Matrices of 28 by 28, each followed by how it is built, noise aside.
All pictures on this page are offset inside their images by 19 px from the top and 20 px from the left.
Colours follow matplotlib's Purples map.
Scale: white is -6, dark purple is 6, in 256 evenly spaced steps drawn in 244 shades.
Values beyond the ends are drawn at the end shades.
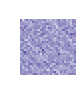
Toeplitz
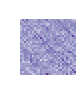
Toeplitz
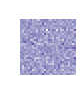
uneven rows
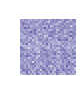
repeating columns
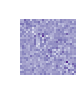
block diagonal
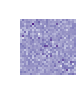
block diagonal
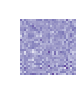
low rank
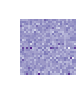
uneven rows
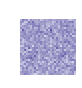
repeating columns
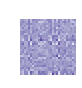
low rank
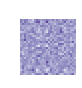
low rank
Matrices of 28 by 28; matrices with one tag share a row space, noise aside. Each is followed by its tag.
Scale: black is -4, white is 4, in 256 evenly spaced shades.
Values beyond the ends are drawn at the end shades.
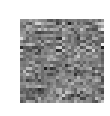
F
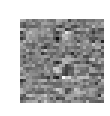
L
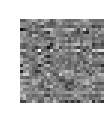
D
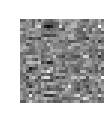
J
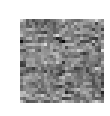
L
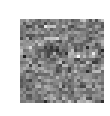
F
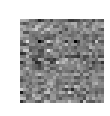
D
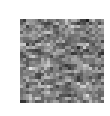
J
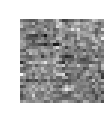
L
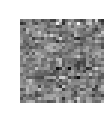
F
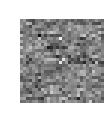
F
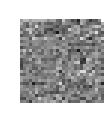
F
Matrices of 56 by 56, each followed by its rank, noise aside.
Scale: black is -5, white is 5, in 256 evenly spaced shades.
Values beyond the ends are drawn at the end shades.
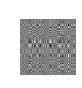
two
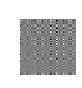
one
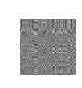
three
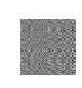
two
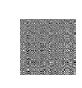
four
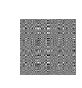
two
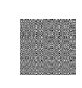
three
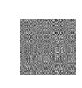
four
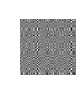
two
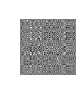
four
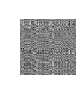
four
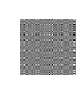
one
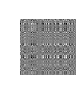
two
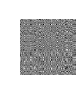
four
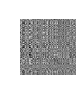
four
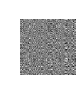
four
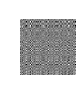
two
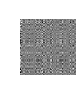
three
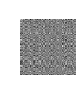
four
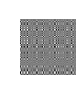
one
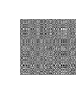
three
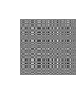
one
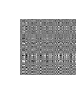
two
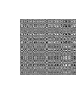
two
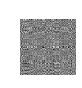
four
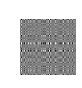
one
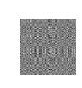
three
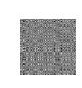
three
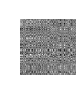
three
